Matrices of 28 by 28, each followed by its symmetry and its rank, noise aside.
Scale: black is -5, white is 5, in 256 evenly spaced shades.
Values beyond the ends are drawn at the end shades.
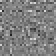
no symmetry, rank three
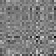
no symmetry, rank two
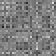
symmetric, rank two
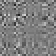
antisymmetric, rank two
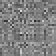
no symmetry, rank four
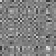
symmetric, rank two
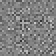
symmetric, rank four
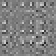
symmetric, rank two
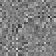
antisymmetric, rank four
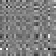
no symmetry, rank two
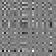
no symmetry, rank two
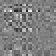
no symmetry, rank two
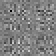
no symmetry, rank three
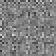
antisymmetric, rank four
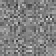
no symmetry, rank four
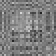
symmetric, rank two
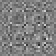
symmetric, rank three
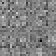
symmetric, rank four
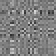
antisymmetric, rank two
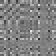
symmetric, rank two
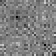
symmetric, rank four
